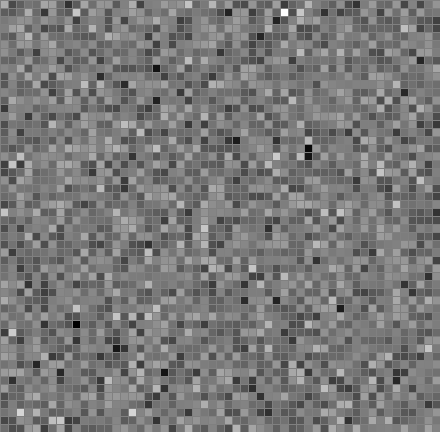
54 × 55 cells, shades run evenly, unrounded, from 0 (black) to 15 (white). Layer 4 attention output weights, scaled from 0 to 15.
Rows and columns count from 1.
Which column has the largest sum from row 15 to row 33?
26
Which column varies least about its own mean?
25
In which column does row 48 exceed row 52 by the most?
29
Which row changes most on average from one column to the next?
2
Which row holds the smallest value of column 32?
49
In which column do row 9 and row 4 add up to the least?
20
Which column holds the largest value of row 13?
37
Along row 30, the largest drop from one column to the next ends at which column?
5
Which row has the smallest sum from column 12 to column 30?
9
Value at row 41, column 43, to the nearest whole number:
6
